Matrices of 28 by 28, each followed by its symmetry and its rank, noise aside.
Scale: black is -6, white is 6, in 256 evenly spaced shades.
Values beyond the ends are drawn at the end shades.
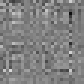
no symmetry, rank three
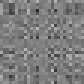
no symmetry, rank three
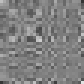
symmetric, rank two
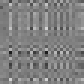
no symmetry, rank one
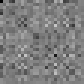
symmetric, rank three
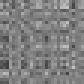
antisymmetric, rank two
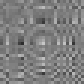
symmetric, rank two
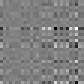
no symmetry, rank one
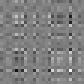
symmetric, rank one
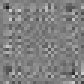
symmetric, rank three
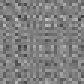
antisymmetric, rank two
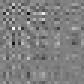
antisymmetric, rank two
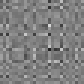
no symmetry, rank two
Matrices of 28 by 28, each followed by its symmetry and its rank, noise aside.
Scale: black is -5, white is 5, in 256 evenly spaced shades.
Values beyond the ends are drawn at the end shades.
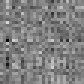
no symmetry, rank three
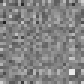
symmetric, rank four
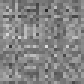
no symmetry, rank four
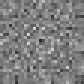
symmetric, rank six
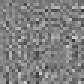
antisymmetric, rank six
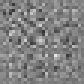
symmetric, rank four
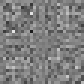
symmetric, rank six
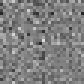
antisymmetric, rank six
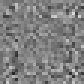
antisymmetric, rank six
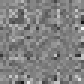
symmetric, rank four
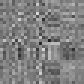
no symmetry, rank three
